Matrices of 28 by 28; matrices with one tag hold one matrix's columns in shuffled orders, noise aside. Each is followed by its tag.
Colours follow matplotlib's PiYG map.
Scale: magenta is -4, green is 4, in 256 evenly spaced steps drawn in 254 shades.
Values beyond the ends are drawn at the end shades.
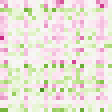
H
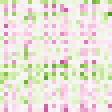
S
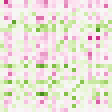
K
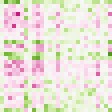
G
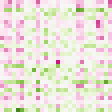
H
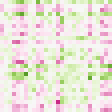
S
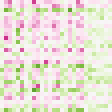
H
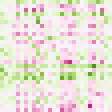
S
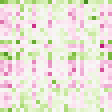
G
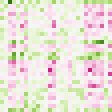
G
